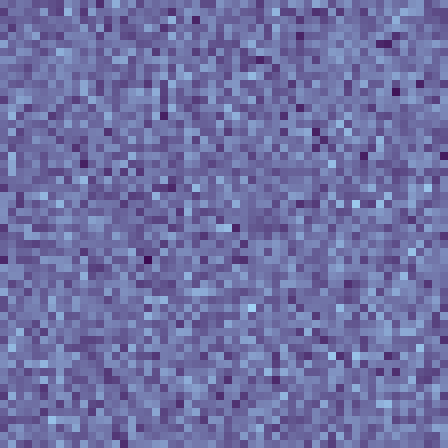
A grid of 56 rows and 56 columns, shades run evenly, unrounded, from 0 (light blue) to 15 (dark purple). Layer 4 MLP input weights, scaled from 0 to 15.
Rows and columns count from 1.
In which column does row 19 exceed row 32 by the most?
52
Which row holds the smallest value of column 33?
54
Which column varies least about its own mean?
5
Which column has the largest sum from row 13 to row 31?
23
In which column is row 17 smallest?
44
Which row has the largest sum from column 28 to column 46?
2
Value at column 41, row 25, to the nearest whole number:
8
